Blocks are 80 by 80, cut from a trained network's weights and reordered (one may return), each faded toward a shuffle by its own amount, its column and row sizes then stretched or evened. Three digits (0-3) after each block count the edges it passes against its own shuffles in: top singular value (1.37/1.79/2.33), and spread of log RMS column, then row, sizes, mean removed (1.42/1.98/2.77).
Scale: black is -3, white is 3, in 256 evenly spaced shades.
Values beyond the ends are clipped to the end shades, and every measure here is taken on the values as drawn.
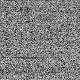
0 1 1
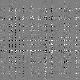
2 3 3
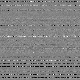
3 0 3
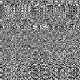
3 1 3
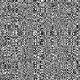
3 3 1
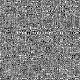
2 0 2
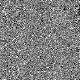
0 2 1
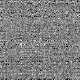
1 2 2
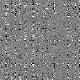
2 3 2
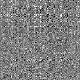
2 2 2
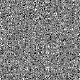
1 2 1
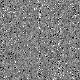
0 2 0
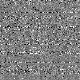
0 0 3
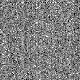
1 0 0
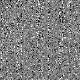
0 3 0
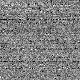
1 0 2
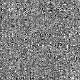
1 1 2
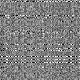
3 0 3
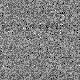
0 1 1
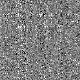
1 2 1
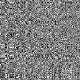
3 2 2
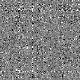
1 2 2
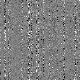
0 3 0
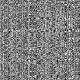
2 2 1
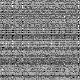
3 2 1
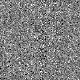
0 2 0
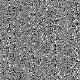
0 3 0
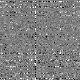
2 1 3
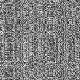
3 1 0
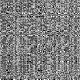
2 0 2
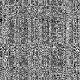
2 1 1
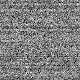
1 1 0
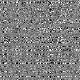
2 2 3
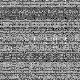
3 1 0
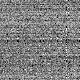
2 1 0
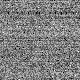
1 0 0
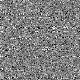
1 0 2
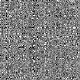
1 2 2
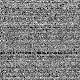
2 0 2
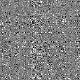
0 3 2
